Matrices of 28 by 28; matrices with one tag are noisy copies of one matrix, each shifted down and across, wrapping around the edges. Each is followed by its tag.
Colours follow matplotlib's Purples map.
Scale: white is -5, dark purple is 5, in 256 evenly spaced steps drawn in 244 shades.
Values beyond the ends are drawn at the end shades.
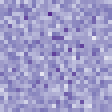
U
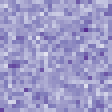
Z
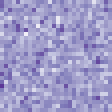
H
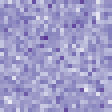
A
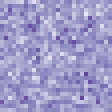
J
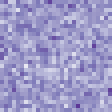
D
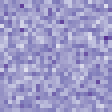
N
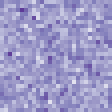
H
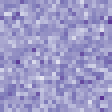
Z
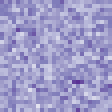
Z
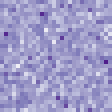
H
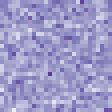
J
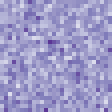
H
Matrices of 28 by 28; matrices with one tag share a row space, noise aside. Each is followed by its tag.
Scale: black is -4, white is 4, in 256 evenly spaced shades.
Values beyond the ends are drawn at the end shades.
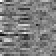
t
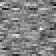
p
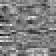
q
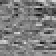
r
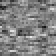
q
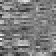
t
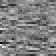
q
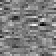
p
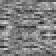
r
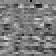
r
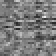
r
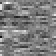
t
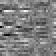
t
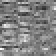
t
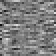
p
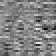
r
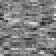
p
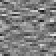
p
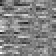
t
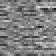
r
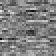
q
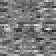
r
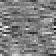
p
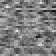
r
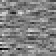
q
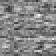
r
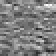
r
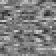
r
